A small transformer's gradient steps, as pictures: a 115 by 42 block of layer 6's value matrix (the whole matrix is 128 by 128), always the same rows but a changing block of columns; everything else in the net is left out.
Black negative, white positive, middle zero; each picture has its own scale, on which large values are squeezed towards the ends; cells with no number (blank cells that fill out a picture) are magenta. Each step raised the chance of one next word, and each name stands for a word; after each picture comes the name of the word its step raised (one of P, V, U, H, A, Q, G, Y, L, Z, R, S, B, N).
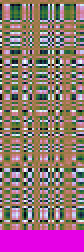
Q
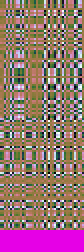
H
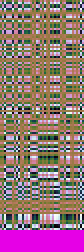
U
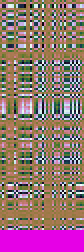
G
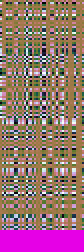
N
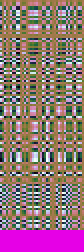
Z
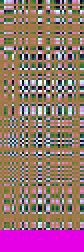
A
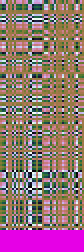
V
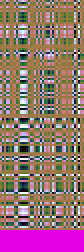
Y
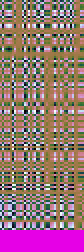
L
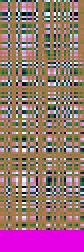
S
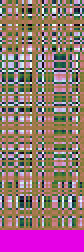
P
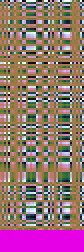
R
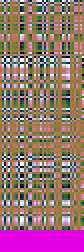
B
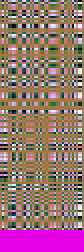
L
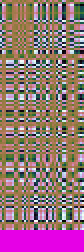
Q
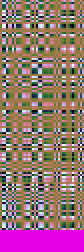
L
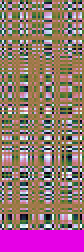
U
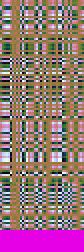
Z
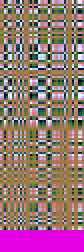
A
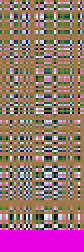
U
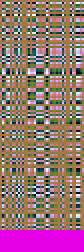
N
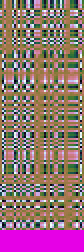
H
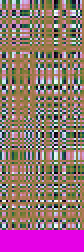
H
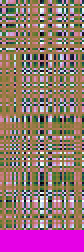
P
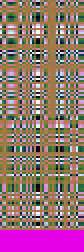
Y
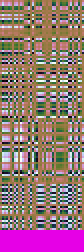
Z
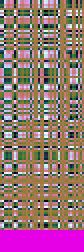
H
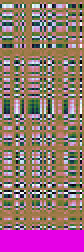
G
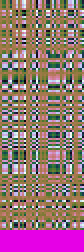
H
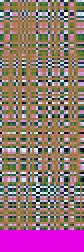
S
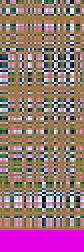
P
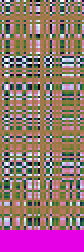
B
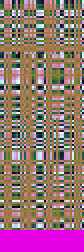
H
